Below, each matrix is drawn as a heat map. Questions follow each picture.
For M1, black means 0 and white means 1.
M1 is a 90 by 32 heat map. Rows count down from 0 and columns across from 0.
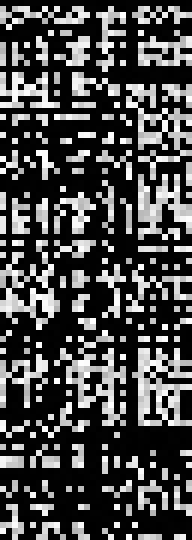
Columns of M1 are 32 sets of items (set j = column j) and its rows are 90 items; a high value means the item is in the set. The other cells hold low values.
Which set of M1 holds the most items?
23
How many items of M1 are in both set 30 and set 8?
3
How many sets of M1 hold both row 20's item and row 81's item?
7
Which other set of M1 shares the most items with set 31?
25
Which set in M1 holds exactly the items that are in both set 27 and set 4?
16
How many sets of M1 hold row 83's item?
4
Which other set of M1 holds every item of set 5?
19
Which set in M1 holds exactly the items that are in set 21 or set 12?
7
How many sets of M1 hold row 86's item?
1
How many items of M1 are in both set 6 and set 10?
8
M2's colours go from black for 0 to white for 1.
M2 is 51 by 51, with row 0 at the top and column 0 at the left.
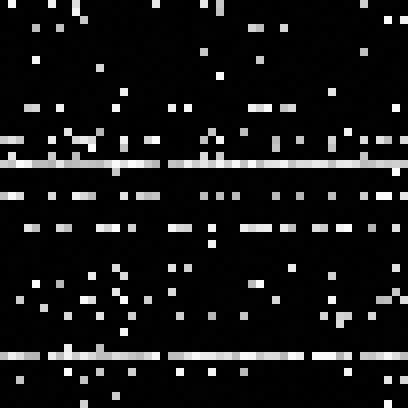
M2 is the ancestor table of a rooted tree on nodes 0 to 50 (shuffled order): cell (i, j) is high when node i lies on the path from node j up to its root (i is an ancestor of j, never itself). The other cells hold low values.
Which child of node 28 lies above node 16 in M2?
39
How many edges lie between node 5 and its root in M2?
2
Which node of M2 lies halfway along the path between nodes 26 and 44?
46
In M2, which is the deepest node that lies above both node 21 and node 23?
33
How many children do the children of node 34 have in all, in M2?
1
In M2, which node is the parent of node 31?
35
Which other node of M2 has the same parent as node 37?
0
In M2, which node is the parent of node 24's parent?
20
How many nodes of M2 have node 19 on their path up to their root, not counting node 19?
6
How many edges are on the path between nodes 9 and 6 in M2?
3
